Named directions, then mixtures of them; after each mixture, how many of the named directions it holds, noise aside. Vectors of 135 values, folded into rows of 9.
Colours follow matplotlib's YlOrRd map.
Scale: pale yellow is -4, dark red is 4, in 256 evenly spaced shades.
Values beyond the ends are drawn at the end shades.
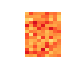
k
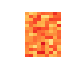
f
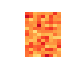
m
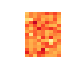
two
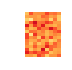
one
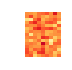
three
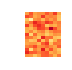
two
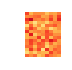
one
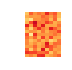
one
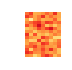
two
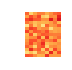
two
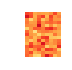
one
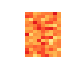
three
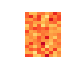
three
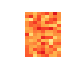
three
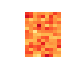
one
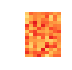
two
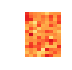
three
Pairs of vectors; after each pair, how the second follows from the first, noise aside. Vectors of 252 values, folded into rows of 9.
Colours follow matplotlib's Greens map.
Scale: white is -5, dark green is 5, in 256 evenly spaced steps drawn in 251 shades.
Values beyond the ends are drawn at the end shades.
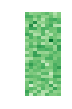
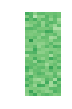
wrapped around, negated, shrunk.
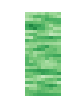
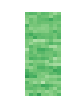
wrapped around, shrunk.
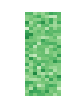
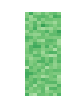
wrapped around, shrunk.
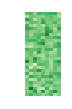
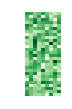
reversed, negated, scaled up.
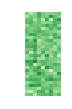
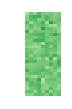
wrapped around, shrunk.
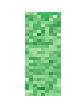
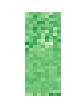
wrapped around, partly zeroed.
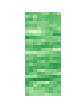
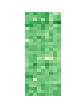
wrapped around, partly zeroed.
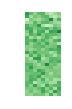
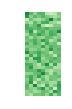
copied.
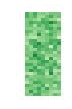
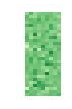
reversed, partly zeroed.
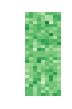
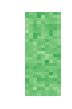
wrapped around, shrunk.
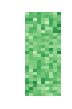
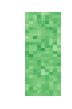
wrapped around, negated, shrunk.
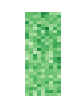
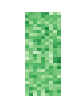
copied.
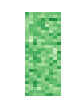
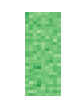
wrapped around, negated, shrunk.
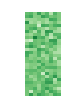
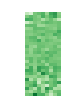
wrapped around, partly zeroed.
